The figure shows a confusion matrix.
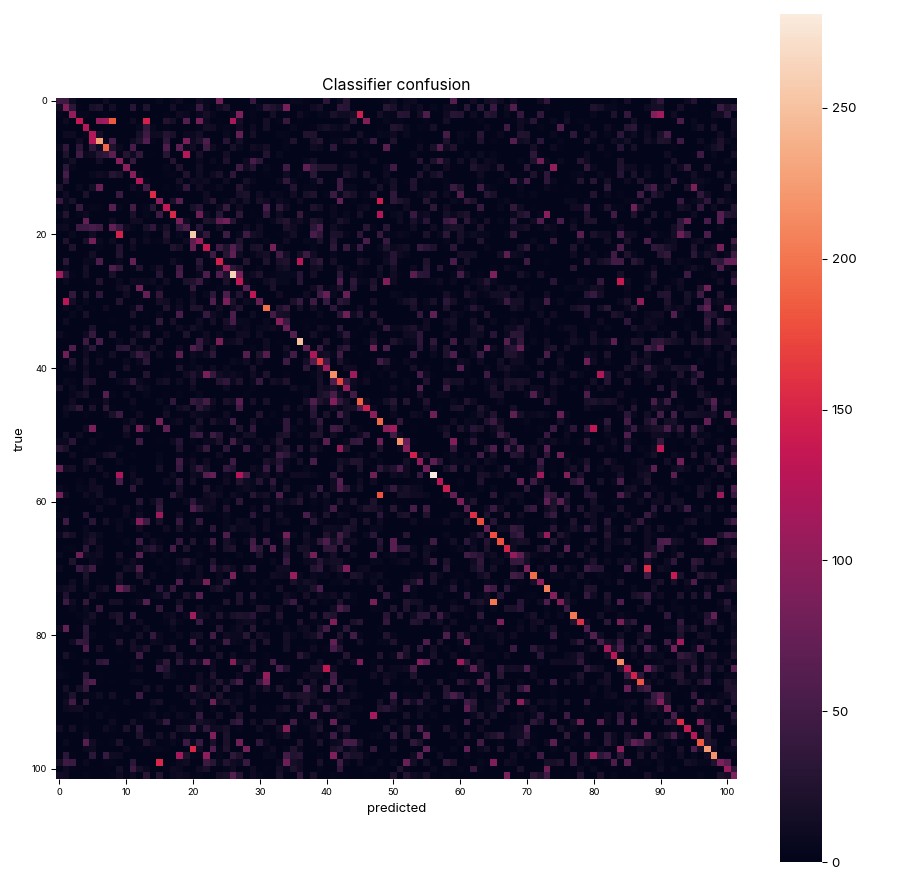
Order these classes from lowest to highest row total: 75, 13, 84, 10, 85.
13, 10, 75, 85, 84
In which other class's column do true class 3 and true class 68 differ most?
8
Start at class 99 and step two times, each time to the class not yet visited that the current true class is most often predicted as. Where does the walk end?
48
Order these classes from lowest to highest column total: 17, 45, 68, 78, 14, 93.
14, 17, 78, 45, 68, 93
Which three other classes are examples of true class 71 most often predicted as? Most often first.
92, 35, 26
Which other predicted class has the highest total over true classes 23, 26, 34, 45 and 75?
65
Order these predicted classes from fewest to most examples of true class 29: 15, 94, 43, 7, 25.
7, 94, 15, 25, 43
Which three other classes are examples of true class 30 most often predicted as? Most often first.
1, 87, 25
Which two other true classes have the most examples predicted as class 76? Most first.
56, 67
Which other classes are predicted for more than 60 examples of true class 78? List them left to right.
41, 66, 84
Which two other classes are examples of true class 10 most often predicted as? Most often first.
74, 37
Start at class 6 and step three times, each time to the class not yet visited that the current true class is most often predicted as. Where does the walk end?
84
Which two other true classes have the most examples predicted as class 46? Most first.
3, 21
